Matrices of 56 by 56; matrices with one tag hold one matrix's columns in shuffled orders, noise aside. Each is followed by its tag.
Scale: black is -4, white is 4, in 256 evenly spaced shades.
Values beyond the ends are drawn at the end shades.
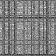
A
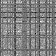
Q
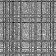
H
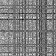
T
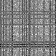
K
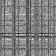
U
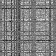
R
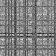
U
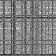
A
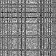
Q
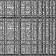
A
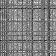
R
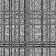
K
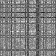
Q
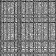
H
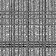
K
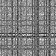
U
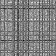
R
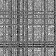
K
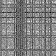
Q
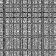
Q
